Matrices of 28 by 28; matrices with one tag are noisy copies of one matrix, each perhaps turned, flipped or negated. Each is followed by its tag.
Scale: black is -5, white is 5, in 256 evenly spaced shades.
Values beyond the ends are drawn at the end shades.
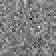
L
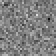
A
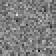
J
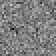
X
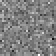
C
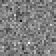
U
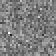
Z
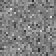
J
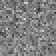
L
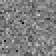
J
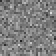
C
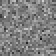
J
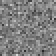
C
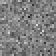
L
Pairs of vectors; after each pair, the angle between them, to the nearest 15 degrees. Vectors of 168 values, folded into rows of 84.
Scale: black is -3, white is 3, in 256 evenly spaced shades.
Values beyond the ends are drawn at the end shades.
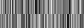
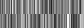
150 degrees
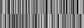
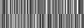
165 degrees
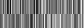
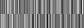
105 degrees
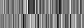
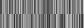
105 degrees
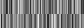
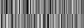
45 degrees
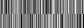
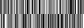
90 degrees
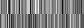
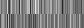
15 degrees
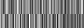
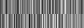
150 degrees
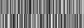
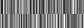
75 degrees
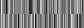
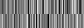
105 degrees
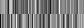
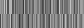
45 degrees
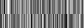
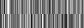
15 degrees
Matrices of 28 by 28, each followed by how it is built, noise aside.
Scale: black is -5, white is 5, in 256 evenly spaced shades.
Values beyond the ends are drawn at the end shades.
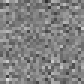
low rank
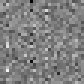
uneven columns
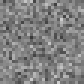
noise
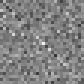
diagonal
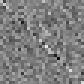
diagonal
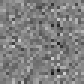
uneven columns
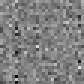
uneven columns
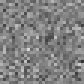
low rank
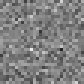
noise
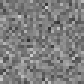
noise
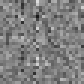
uneven columns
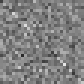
diagonal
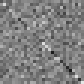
diagonal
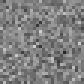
noise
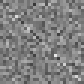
diagonal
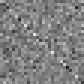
diagonal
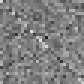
diagonal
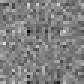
low rank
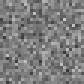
noise
